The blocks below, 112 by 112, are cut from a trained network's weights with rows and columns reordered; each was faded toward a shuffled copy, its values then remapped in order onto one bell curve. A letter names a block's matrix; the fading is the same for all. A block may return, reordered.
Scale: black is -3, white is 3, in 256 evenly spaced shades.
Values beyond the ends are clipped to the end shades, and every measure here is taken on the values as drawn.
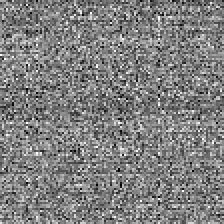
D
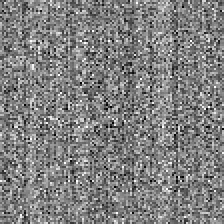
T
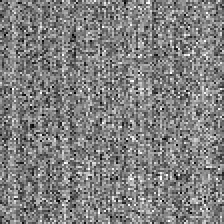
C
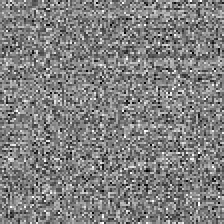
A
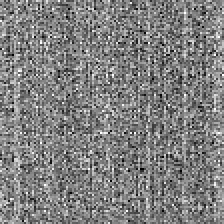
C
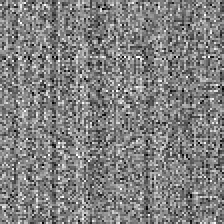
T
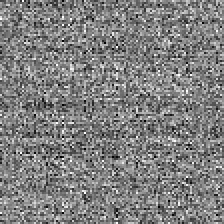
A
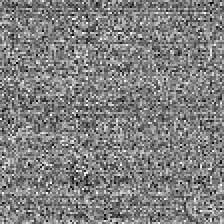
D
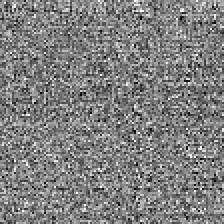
A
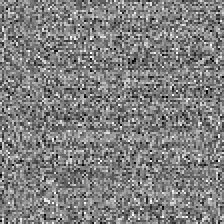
A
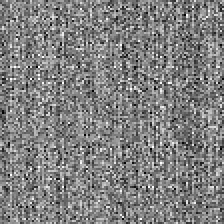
C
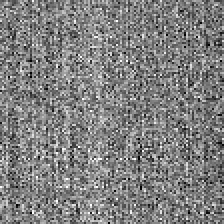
C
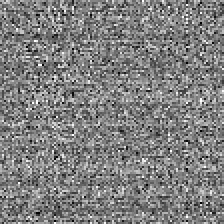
D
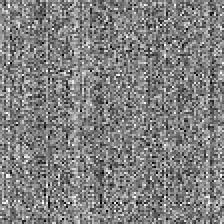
T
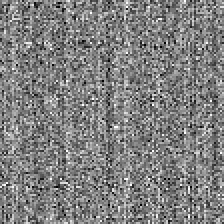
T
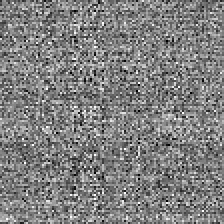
D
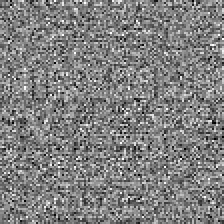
A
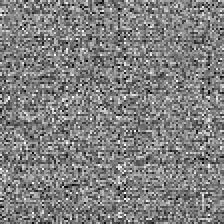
D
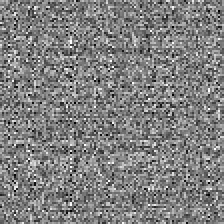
A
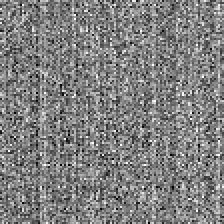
T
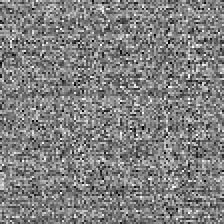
D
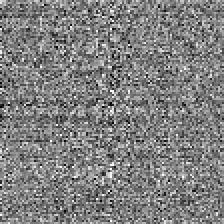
A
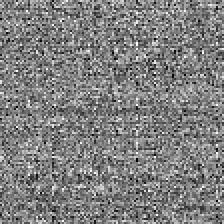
D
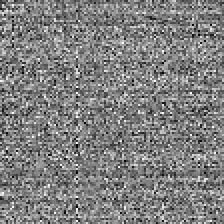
D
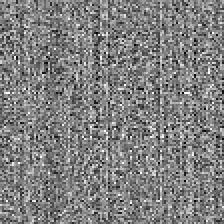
T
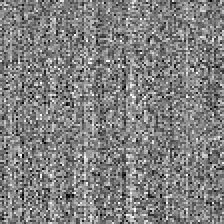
T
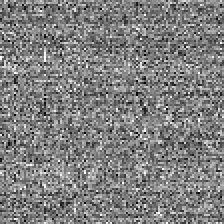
D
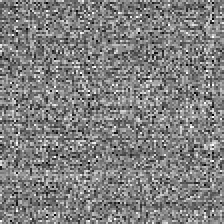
D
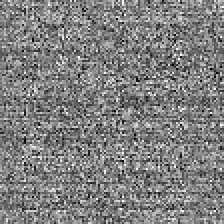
D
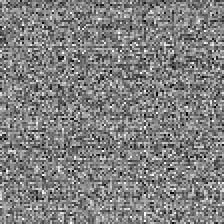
D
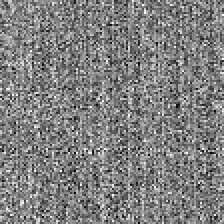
T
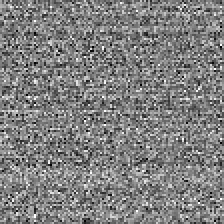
D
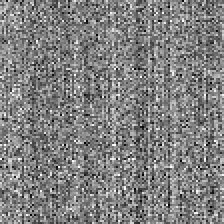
C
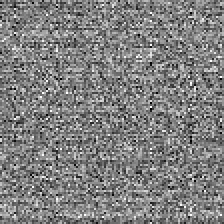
D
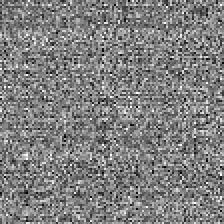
A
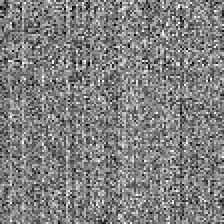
T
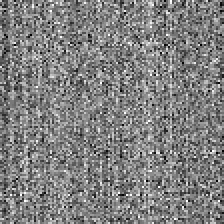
T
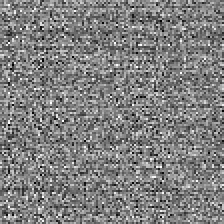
D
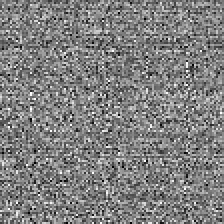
A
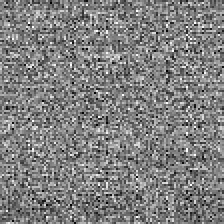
A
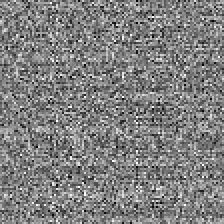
A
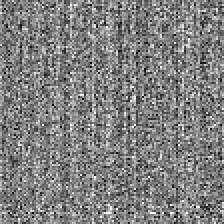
T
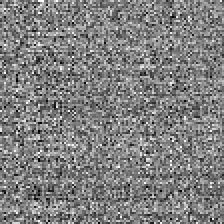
A
